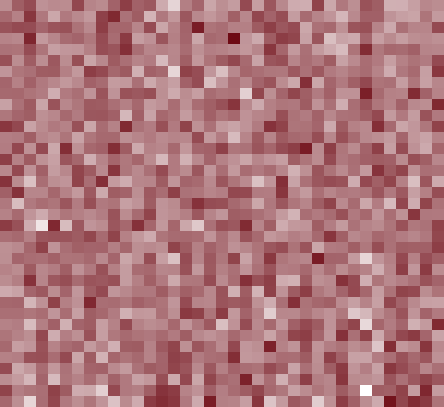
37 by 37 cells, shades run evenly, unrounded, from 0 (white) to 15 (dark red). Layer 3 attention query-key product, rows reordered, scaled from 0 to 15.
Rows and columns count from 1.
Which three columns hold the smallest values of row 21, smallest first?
4, 17, 6
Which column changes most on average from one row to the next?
31
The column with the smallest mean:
15
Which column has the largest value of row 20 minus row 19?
35
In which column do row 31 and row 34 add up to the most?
29
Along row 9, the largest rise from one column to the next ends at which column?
22
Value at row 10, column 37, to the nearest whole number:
13
